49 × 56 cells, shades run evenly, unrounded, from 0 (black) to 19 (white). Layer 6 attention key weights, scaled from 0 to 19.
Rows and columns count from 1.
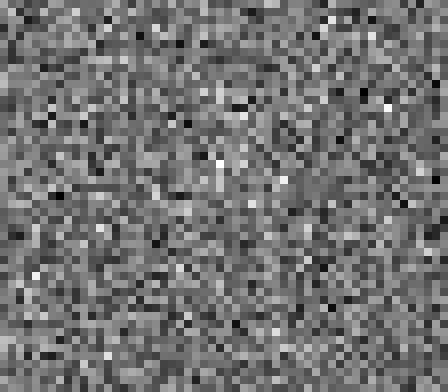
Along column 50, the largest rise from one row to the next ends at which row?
26
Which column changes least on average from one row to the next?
1
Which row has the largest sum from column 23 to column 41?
12
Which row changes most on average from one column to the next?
13
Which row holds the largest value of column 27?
20
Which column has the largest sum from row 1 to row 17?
16
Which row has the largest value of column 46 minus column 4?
3
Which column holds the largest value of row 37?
4
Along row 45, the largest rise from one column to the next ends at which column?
5
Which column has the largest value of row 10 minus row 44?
43
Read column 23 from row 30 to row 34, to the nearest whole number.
7 11 7 8 16
